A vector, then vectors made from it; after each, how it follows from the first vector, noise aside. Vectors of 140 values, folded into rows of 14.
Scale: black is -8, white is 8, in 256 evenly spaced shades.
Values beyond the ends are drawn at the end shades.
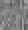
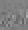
negated, partly zeroed.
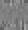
negated, partly zeroed.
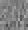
wrapped around.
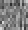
scaled up.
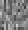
reversed, negated, scaled up.
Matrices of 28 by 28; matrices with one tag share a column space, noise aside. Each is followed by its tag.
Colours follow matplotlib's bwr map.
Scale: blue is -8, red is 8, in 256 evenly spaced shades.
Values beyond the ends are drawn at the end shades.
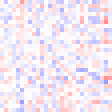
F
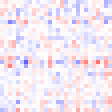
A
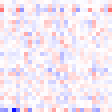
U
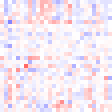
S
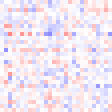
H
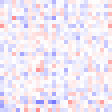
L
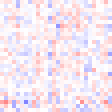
L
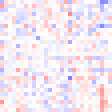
F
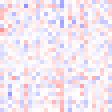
F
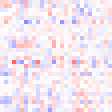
A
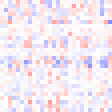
A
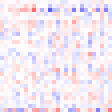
U
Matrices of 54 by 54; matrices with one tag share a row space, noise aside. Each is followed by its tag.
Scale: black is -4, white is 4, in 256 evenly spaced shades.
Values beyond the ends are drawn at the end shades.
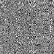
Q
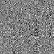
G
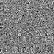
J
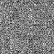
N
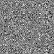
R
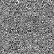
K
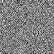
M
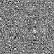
K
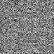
K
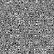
N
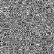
J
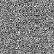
N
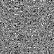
K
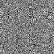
Q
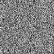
Q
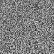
G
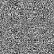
K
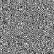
M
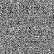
N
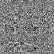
K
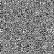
J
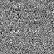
N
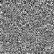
J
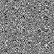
R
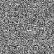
K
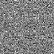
K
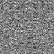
K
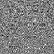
K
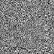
R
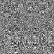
K
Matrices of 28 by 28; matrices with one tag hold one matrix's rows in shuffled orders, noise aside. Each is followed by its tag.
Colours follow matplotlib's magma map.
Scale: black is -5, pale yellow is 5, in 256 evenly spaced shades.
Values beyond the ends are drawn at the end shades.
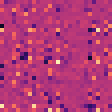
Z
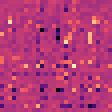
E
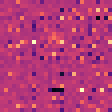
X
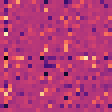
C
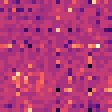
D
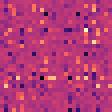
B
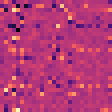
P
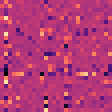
C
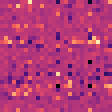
D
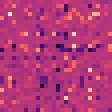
E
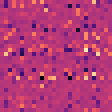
B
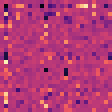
C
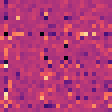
C
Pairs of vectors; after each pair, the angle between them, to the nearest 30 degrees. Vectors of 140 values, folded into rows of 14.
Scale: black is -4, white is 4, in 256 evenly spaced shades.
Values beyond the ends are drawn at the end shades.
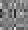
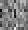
30 degrees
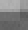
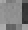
90 degrees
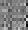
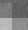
90 degrees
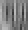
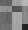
90 degrees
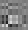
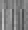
90 degrees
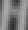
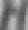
150 degrees
